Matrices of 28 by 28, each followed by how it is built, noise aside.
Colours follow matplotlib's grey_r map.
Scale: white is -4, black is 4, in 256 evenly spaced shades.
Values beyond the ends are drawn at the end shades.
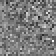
upper triangular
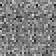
repeating columns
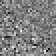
lower triangular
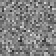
repeating columns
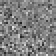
lower triangular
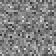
repeating columns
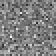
repeating columns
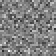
repeating columns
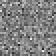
repeating columns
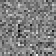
low rank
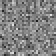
repeating columns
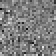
lower triangular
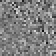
upper triangular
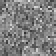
smooth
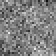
smooth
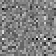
low rank
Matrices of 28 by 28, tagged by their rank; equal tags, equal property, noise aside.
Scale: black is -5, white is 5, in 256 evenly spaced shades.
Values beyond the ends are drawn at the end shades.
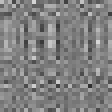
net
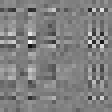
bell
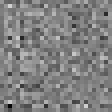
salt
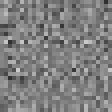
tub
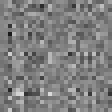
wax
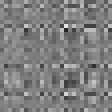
net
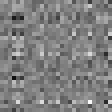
net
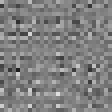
salt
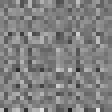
net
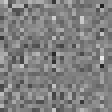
salt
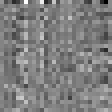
wax
